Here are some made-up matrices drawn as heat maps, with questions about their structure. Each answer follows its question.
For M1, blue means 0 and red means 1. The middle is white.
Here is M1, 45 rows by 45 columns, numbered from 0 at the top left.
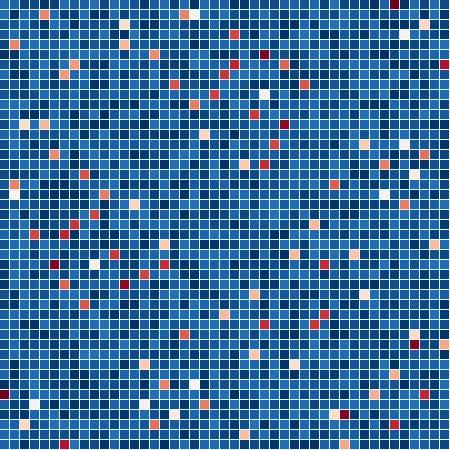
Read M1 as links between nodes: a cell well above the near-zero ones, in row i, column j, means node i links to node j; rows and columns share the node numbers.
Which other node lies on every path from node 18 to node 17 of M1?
node 41
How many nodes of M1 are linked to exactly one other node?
10
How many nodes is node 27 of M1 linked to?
1
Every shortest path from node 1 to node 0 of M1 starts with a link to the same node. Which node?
node 4
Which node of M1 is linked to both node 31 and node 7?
node 22
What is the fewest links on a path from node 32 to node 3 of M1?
6
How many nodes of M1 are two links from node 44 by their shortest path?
4
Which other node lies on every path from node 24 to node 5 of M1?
node 16
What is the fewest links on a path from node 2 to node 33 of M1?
5
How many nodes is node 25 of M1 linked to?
3
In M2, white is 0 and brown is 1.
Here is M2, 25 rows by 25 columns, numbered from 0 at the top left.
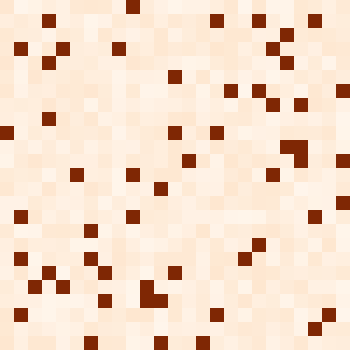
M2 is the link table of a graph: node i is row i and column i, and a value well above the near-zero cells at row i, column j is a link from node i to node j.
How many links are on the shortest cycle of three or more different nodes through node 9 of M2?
6
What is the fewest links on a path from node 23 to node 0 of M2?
4
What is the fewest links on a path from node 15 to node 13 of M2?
6
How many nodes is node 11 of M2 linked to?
3
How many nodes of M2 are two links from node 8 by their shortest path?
3
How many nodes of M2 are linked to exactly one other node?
9
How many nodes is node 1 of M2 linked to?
4
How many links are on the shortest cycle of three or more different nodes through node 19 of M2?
6
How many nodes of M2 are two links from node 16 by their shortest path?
2
